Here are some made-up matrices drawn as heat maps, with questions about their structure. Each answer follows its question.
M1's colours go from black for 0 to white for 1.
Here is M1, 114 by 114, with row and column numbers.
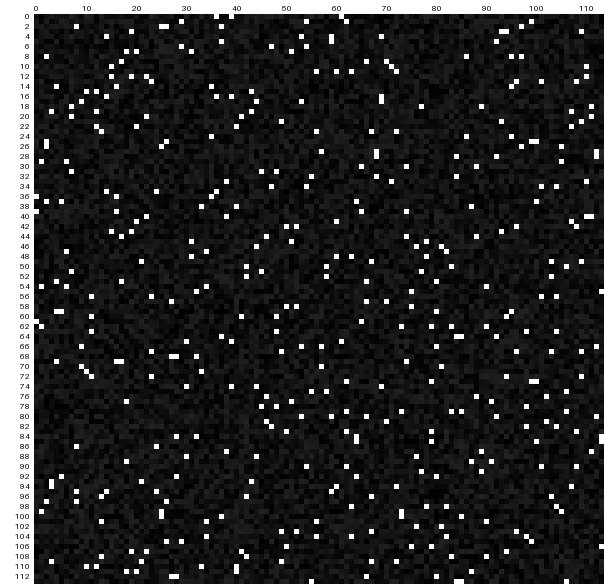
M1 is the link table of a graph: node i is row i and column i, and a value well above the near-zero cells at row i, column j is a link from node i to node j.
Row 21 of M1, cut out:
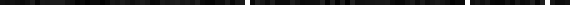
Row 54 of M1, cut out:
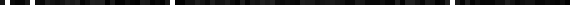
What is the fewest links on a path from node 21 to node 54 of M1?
7
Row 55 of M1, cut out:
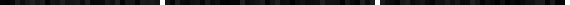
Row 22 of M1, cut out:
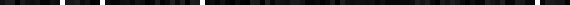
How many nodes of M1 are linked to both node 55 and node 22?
0
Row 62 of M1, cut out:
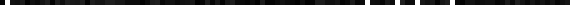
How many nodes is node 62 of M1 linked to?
5
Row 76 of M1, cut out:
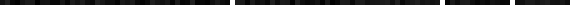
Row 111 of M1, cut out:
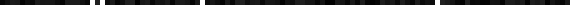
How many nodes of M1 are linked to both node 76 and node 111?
0
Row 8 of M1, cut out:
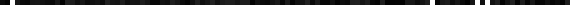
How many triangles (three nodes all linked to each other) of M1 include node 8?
1
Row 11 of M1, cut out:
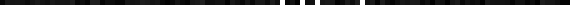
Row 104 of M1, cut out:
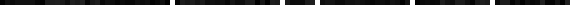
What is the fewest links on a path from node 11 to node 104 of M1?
2
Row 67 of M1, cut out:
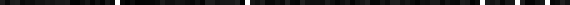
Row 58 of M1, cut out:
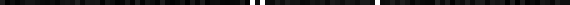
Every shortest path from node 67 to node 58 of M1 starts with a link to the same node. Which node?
node 103
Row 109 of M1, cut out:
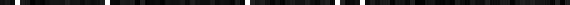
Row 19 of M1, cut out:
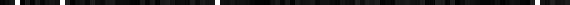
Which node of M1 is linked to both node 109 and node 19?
node 3
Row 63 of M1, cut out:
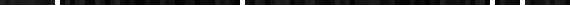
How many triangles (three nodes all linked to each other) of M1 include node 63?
1
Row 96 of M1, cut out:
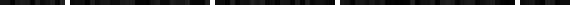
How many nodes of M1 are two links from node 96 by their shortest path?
7
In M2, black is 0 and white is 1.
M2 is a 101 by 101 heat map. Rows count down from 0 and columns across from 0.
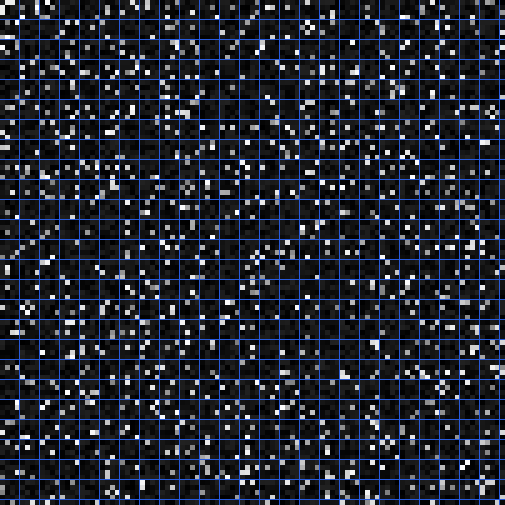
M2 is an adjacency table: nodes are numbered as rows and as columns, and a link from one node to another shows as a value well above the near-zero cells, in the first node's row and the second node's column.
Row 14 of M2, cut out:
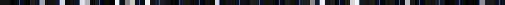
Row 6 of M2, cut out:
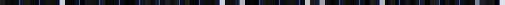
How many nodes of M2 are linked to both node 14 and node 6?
2
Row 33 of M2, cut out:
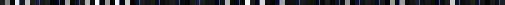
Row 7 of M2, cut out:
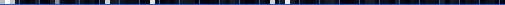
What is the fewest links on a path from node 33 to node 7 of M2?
2
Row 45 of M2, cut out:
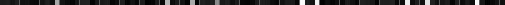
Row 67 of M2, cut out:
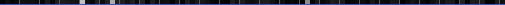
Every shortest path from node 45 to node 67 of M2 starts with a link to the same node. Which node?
node 63
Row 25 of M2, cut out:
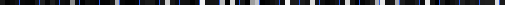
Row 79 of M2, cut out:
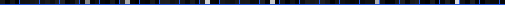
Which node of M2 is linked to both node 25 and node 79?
node 75
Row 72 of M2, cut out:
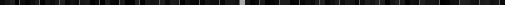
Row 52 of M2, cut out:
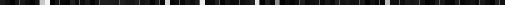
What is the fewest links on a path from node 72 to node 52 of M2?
4
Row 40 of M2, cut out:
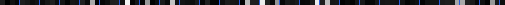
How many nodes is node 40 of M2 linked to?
12
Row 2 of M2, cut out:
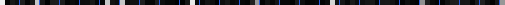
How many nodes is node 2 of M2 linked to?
9
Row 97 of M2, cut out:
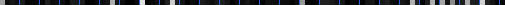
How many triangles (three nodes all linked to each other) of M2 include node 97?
6
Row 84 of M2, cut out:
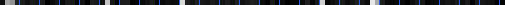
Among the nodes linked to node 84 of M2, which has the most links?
node 1
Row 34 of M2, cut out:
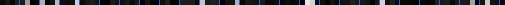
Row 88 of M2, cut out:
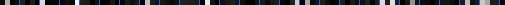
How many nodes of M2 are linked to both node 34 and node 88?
5
